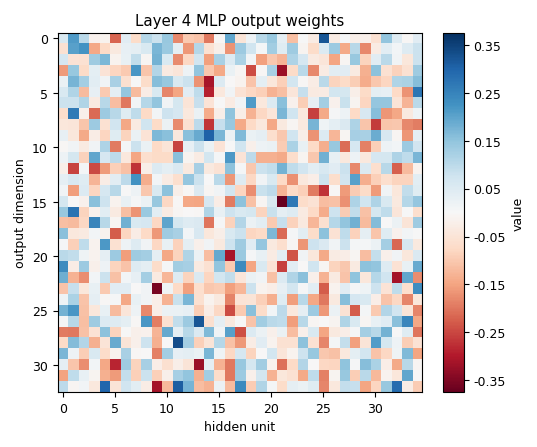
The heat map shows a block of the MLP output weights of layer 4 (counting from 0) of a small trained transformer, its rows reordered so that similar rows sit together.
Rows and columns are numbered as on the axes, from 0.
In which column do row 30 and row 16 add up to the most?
8
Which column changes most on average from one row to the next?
1
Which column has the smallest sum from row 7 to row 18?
24
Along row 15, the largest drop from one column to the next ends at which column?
21
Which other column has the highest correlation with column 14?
29
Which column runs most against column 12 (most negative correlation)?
22
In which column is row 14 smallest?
25
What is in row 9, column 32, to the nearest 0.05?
0
